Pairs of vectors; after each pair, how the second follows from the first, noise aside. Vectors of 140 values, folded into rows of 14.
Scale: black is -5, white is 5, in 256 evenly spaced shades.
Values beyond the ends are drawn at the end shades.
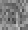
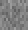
reversed, shrunk.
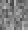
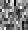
negated, scaled up.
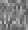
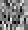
negated, scaled up.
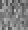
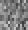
reversed, negated.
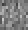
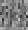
negated.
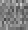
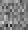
reversed, negated.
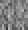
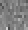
negated, partly zeroed.
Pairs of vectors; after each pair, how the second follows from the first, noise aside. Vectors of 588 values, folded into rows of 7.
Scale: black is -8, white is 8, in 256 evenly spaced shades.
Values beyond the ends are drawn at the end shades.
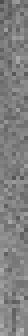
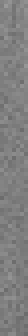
reversed, shrunk.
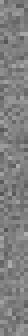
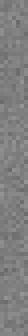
reversed, negated, shrunk.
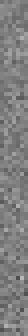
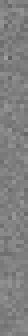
reversed, shrunk.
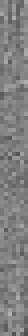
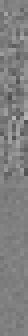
wrapped around, negated, partly zeroed.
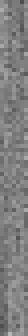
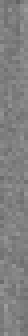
reversed, negated, shrunk.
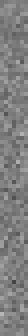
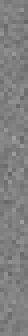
reversed, negated, shrunk.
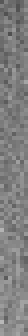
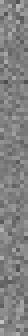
sign-scrambled.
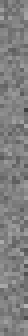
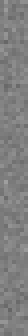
wrapped around, negated, shrunk.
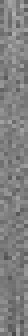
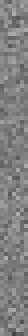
sign-scrambled.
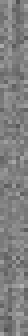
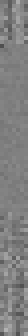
negated, partly zeroed.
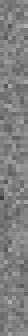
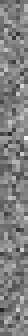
reversed, negated, scaled up.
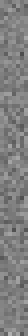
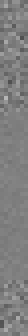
wrapped around, negated, partly zeroed.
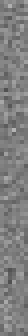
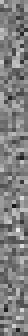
reversed, negated, scaled up.
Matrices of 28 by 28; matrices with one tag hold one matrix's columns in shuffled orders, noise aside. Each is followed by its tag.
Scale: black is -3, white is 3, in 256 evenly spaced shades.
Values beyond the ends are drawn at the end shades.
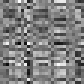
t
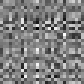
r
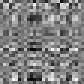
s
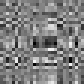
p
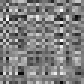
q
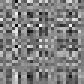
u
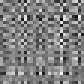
q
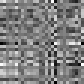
t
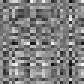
t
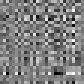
q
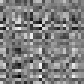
r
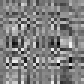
p
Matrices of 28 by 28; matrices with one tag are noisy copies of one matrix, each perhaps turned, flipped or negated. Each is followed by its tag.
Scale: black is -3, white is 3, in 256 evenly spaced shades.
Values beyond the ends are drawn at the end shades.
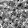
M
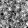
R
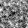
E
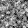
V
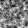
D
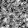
M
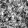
R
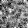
D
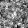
E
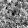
E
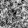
E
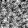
M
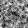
E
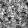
R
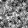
R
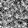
M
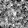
E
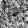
E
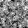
D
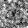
E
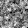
R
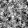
R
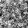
D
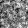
D
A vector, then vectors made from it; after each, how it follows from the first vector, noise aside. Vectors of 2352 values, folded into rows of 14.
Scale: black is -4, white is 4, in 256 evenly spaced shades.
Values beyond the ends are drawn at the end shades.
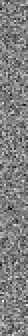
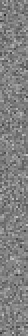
wrapped around, negated, shrunk.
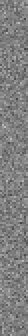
wrapped around, negated, shrunk.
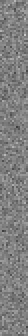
reversed, shrunk.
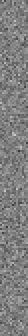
wrapped around, negated, shrunk.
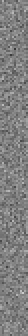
wrapped around, negated, shrunk.
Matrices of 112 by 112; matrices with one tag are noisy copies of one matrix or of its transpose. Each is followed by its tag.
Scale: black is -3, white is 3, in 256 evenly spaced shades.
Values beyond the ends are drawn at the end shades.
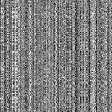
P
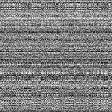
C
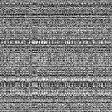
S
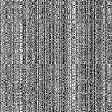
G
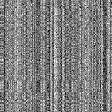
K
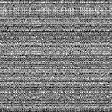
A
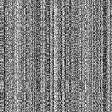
K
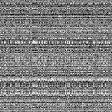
S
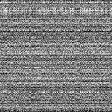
A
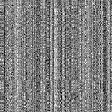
K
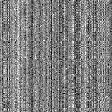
C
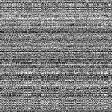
C
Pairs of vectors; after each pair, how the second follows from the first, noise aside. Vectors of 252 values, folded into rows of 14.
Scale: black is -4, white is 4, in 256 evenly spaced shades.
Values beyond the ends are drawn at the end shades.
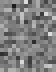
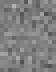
negated, shrunk.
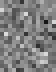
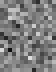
reversed.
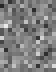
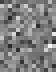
reversed.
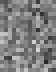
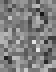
copied.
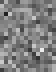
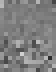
reversed, partly zeroed.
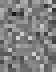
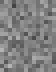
reversed, negated, shrunk.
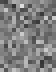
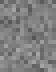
reversed, negated, shrunk.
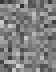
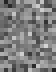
reversed.
